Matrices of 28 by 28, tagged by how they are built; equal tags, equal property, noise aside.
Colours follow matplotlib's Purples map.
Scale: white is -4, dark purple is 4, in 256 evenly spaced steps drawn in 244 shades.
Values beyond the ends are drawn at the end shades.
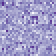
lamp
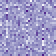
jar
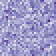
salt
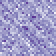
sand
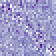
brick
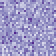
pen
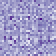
lamp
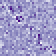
brick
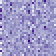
jar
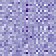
lamp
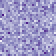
salt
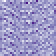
salt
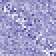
brick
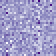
jar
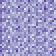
salt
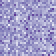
salt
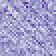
sand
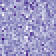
jar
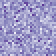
pen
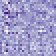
lamp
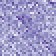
sand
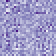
lamp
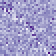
brick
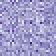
lamp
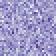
pen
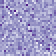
brick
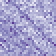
sand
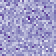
pen
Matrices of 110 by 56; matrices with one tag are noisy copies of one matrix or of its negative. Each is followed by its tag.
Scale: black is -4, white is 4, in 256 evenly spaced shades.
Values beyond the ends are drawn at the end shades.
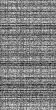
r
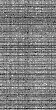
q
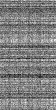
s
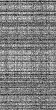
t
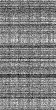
s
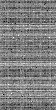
r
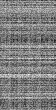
s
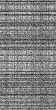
t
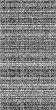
r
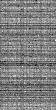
r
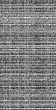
q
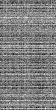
q
